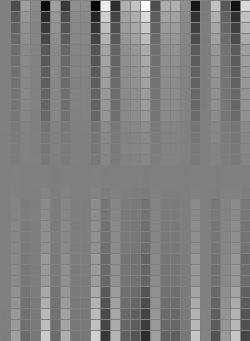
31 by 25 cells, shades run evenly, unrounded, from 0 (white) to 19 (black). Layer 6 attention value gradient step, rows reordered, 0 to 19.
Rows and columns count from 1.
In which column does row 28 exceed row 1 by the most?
15
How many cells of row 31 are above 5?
21
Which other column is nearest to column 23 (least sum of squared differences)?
16
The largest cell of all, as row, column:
1, 10
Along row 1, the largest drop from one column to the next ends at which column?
11
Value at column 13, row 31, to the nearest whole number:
12
